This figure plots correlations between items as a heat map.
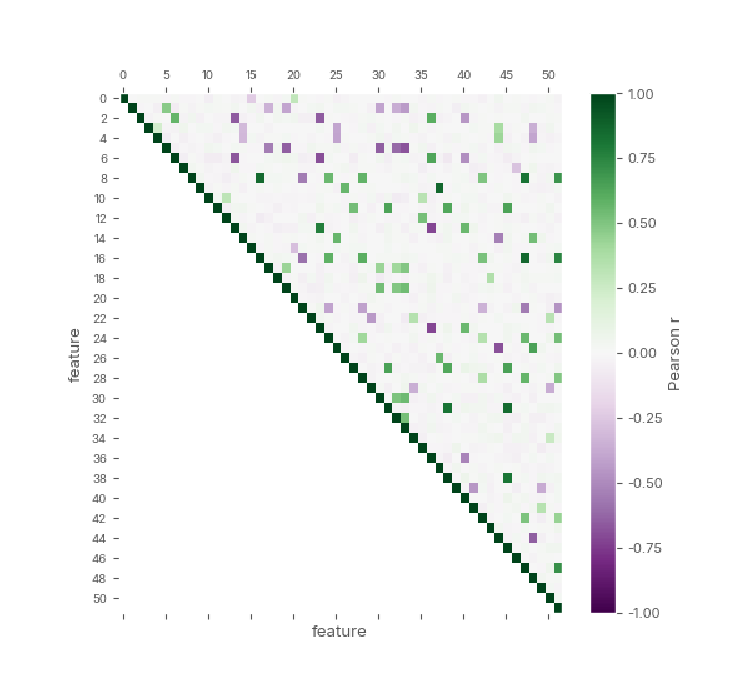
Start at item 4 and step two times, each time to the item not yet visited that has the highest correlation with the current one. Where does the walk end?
3
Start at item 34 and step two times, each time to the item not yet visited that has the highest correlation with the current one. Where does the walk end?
50
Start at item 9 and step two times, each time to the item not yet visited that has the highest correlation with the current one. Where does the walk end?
26
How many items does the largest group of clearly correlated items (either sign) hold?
8
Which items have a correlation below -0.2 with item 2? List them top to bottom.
13, 23, 40
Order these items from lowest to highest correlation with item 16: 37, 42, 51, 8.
37, 42, 51, 8
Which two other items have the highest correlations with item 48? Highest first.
25, 14
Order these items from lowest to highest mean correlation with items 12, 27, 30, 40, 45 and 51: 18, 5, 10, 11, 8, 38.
5, 18, 10, 8, 11, 38
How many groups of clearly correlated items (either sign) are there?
12
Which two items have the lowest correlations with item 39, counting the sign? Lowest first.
41, 49
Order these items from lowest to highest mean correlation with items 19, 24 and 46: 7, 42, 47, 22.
7, 22, 42, 47
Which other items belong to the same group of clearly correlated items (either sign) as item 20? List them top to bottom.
0, 15
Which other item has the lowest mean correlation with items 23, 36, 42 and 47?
21
